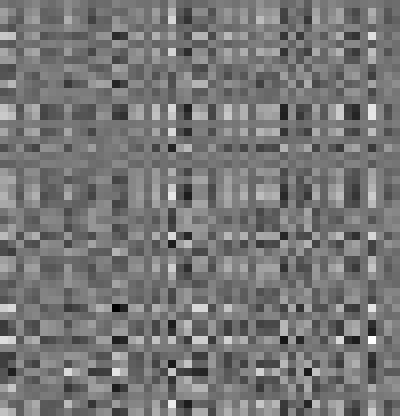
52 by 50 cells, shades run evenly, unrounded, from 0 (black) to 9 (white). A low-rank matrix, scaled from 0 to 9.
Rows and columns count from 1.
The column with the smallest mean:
36
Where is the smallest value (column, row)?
15, 39
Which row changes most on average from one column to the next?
43
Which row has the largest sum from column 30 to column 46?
47
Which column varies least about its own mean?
46
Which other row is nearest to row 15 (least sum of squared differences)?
14
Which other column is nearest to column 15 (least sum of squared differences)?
16
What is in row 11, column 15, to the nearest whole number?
1
